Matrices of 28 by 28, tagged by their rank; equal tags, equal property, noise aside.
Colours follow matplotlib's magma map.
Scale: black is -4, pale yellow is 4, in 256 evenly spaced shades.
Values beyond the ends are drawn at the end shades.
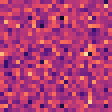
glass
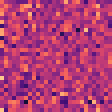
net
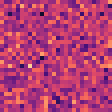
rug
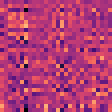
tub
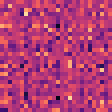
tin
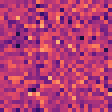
net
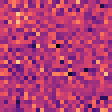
net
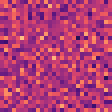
net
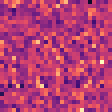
rug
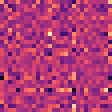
tub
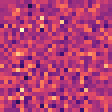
net
